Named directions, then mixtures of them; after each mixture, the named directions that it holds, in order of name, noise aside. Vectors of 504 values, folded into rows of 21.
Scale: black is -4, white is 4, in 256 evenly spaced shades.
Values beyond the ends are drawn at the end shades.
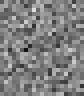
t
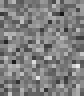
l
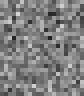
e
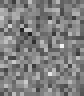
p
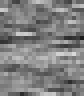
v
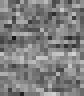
e, v.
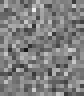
t.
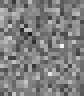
p.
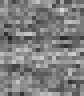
l, v.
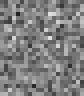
e.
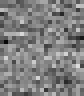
l, v.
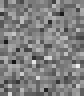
l.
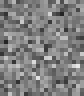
l.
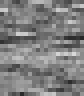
v.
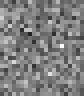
p.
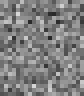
e.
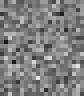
l.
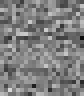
e, v.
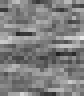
v.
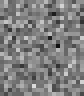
e, t.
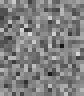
p.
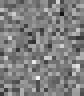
l, p.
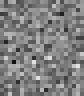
l.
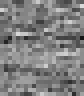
e, v.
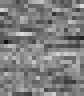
l, v.
